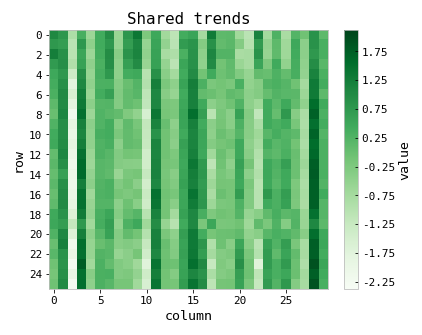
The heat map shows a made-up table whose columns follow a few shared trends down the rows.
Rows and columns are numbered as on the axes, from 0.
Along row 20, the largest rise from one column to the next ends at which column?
3
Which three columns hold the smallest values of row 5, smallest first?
2, 10, 27
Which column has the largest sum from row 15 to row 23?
28
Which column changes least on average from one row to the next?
5
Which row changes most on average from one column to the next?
23
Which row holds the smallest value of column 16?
0
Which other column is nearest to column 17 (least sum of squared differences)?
22
